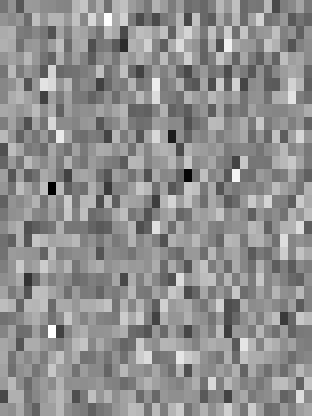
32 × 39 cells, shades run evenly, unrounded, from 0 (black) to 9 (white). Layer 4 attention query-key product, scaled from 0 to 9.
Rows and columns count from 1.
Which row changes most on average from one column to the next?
7
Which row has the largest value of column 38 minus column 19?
18
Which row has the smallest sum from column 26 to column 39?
6
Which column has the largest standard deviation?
24
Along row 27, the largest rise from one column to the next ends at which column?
31
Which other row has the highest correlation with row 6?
26
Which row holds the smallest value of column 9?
14
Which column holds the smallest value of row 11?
22
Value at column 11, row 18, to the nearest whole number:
4
